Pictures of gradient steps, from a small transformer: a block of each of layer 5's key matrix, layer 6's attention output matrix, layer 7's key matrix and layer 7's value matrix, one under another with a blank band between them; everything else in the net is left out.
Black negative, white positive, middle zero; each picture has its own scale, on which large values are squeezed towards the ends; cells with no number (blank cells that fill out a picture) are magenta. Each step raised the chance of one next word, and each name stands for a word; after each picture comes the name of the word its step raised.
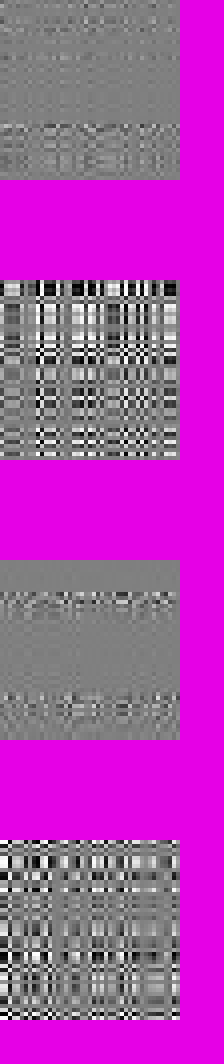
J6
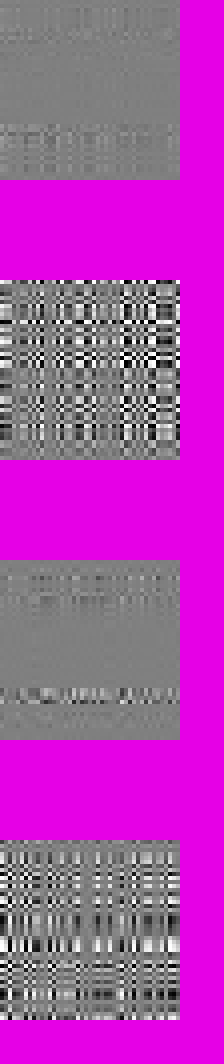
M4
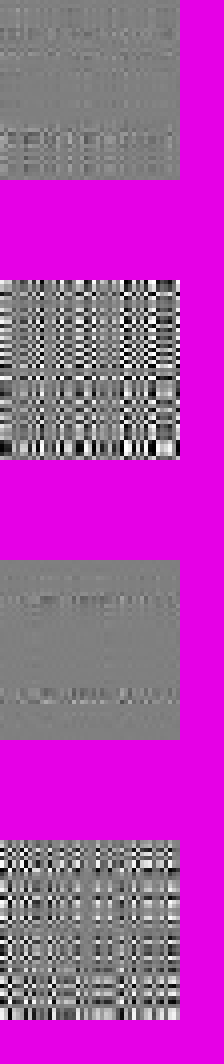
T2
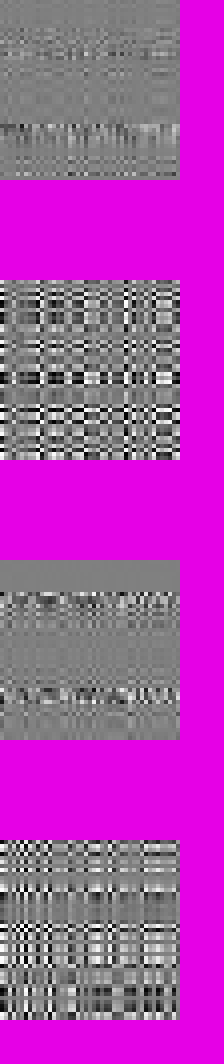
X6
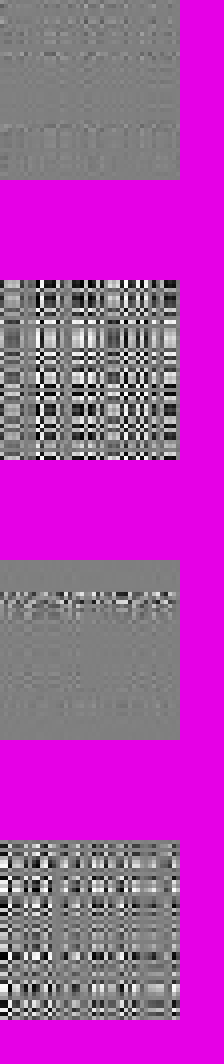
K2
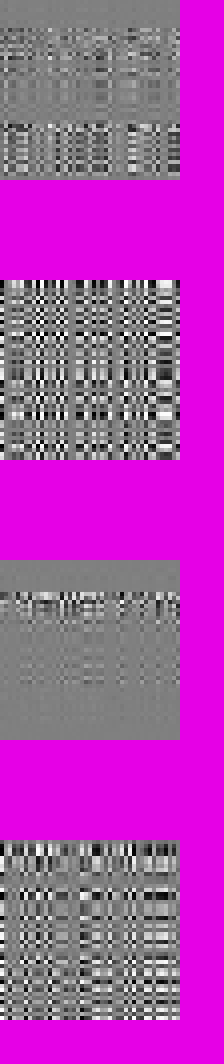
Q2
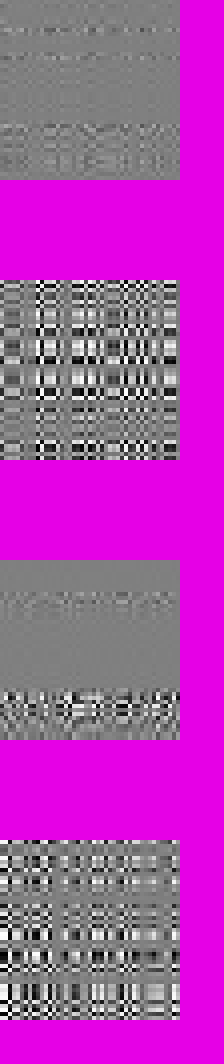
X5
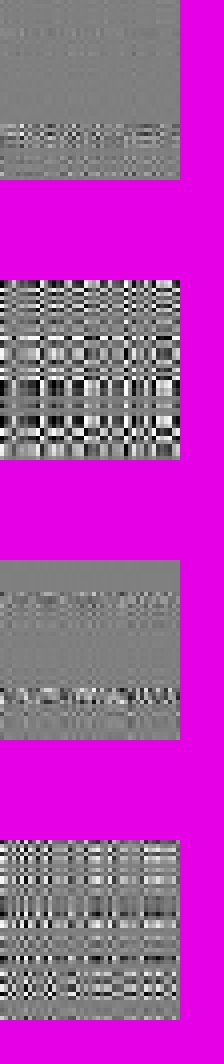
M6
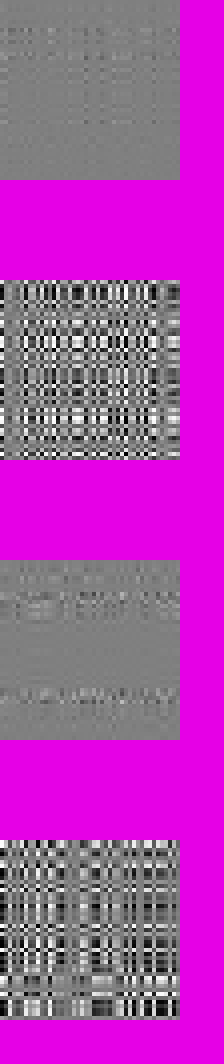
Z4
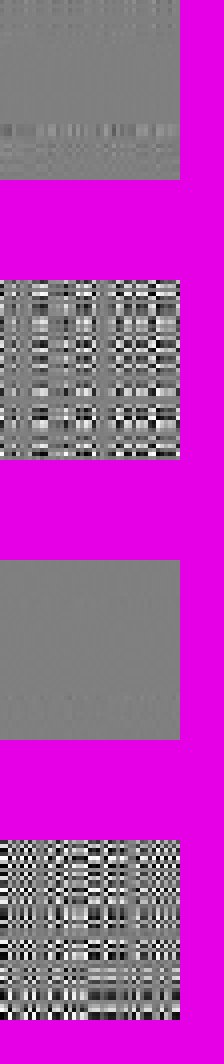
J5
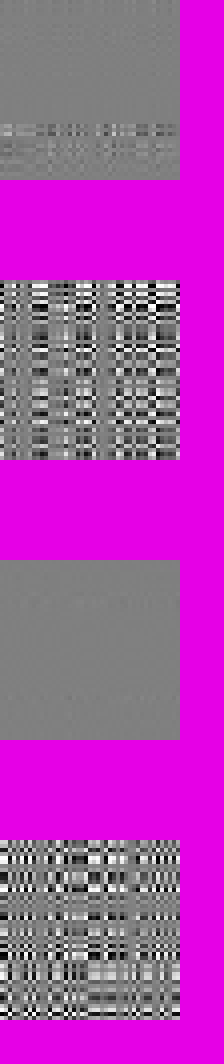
J6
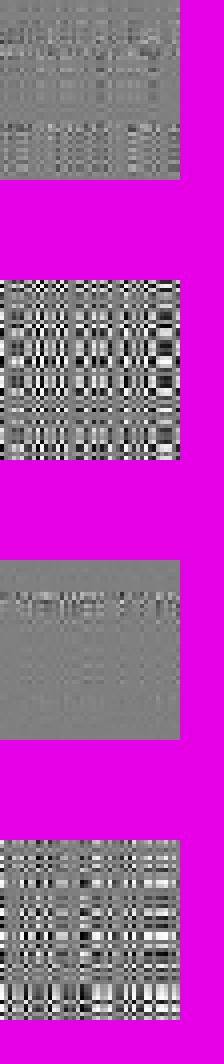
X5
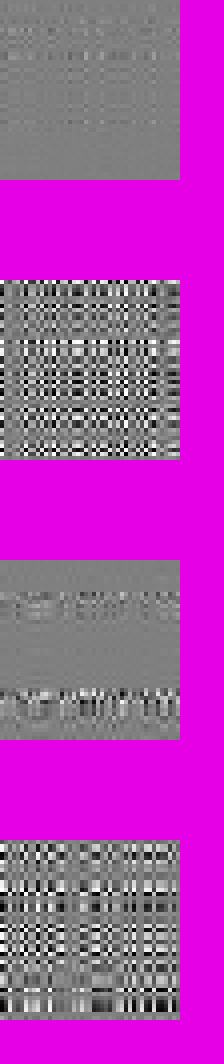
X6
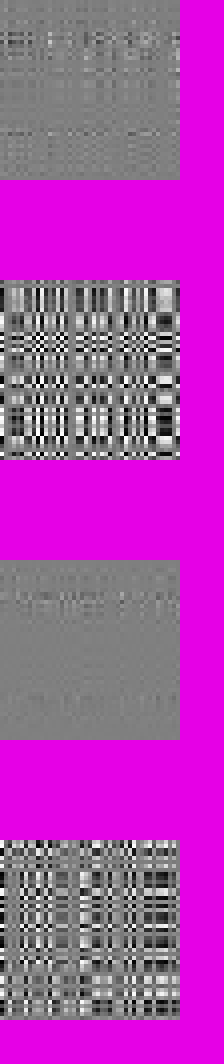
Z4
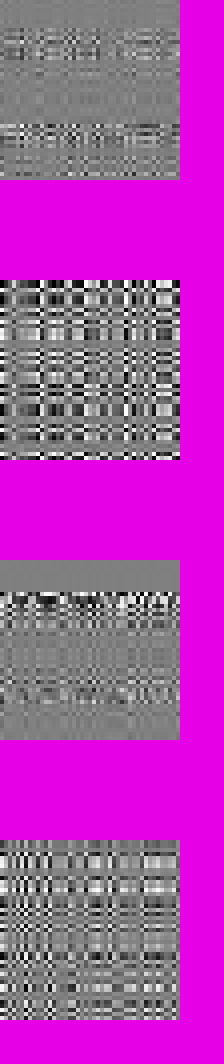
K2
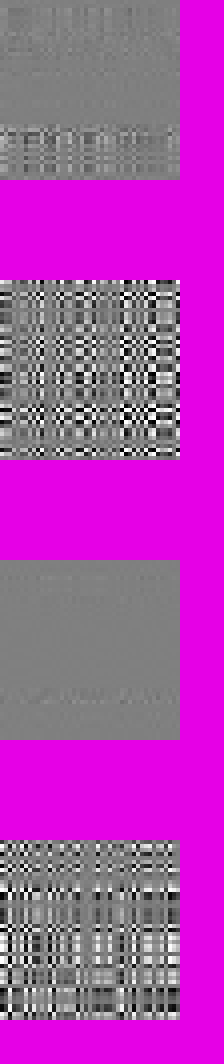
X6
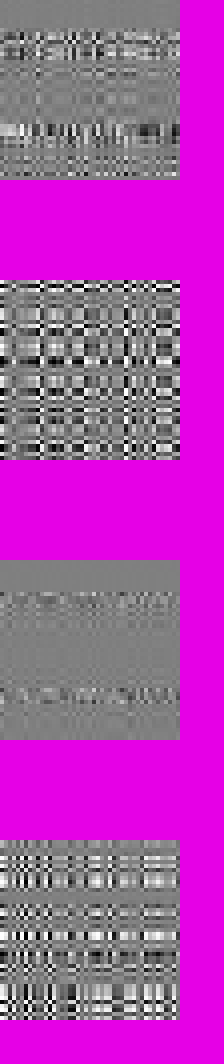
X5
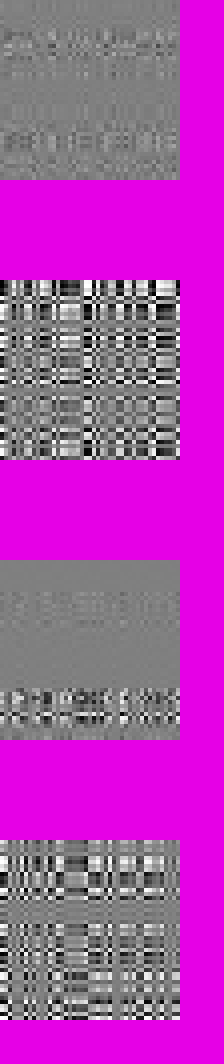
J6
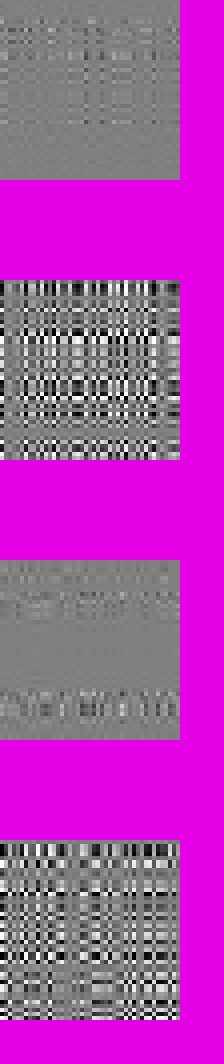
Q2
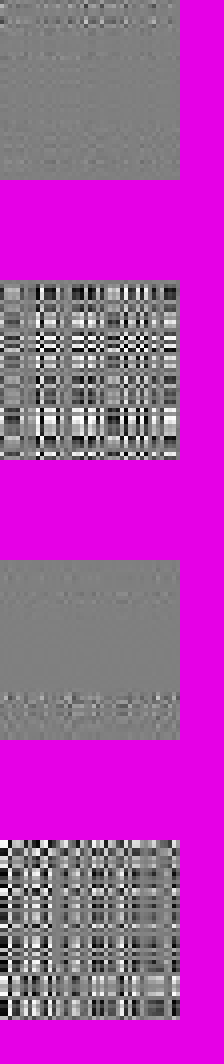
Z4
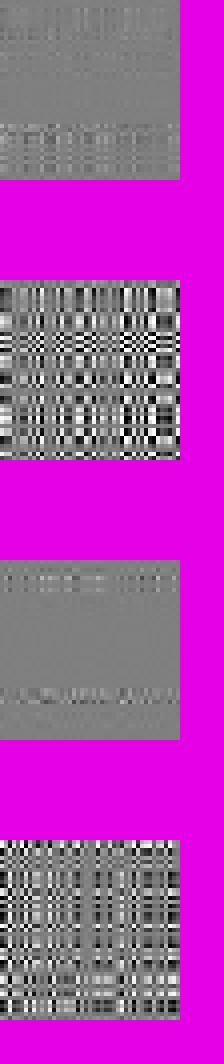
Z4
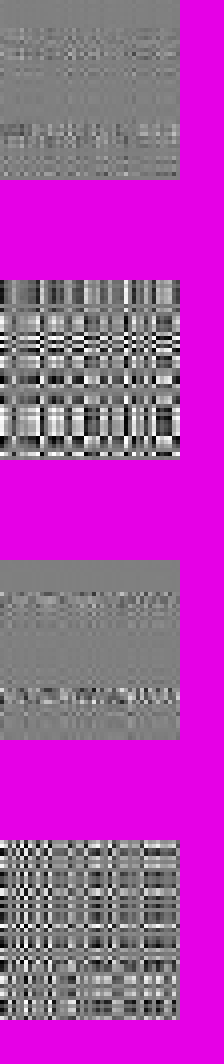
Z4
